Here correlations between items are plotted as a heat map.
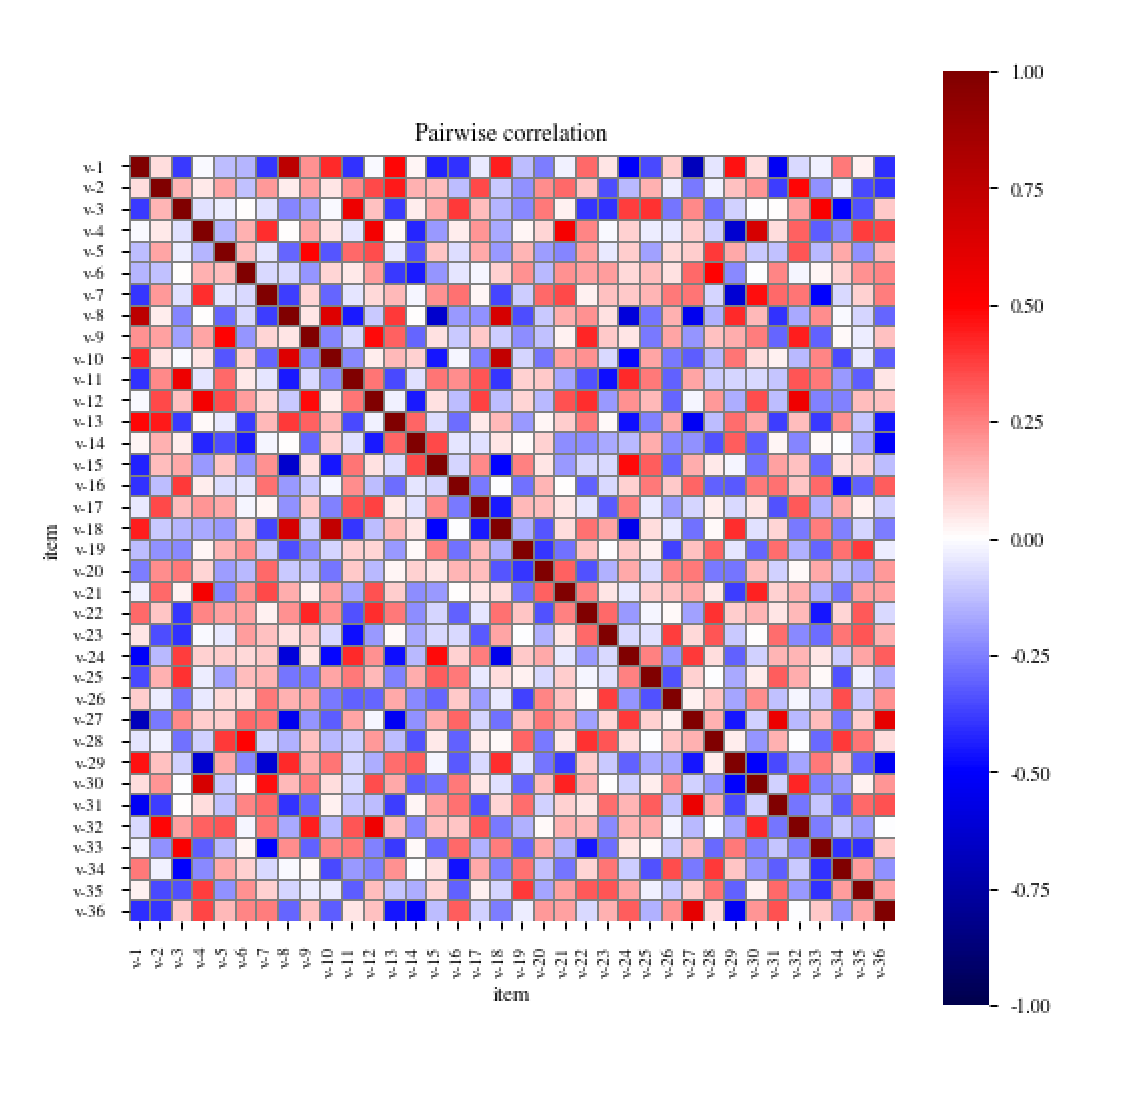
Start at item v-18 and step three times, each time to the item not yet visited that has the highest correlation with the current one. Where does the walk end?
v-1
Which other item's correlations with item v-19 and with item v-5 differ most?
v-9
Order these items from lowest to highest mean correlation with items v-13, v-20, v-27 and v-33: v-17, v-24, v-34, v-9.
v-34, v-9, v-17, v-24
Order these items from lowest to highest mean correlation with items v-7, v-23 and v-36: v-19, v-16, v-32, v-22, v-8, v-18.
v-8, v-18, v-19, v-32, v-22, v-16
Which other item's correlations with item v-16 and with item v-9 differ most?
v-22
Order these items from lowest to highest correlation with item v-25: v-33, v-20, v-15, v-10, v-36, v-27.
v-36, v-20, v-33, v-27, v-10, v-15
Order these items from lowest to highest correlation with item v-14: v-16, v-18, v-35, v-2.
v-35, v-16, v-18, v-2
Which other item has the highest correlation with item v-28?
v-6
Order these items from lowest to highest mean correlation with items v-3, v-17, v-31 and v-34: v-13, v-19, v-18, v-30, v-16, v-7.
v-18, v-13, v-30, v-16, v-7, v-19
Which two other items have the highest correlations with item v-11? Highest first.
v-3, v-24
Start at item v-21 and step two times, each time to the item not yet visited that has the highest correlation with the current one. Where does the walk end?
v-30
